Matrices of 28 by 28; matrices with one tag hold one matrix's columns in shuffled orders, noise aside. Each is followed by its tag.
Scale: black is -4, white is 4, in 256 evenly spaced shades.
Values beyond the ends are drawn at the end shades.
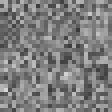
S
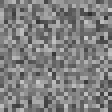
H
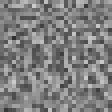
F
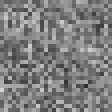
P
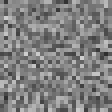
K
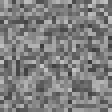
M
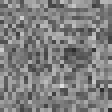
F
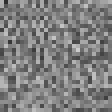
F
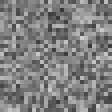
K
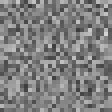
M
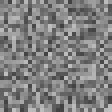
K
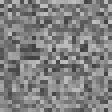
M
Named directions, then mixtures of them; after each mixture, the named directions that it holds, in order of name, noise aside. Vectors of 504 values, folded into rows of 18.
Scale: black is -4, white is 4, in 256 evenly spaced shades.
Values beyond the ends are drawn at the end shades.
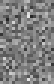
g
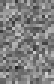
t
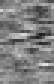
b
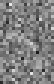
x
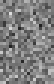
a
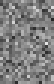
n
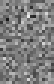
g.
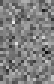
a, g, n.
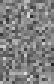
g.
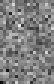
a, t, x.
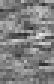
b.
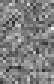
t, x.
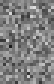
a, g, n.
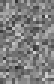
t.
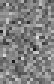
g, t, x.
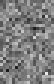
n, t.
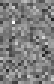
g, n.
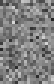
g, n.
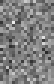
a, g, n.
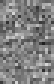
b, t, x.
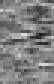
b.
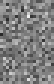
g.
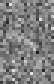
x.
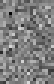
a.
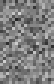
t.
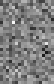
g, n.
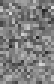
a, b, n.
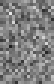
a, n.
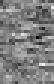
b, n.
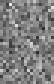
a, n, x.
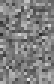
a, b, g.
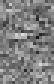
a, b, x.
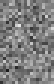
t, x.
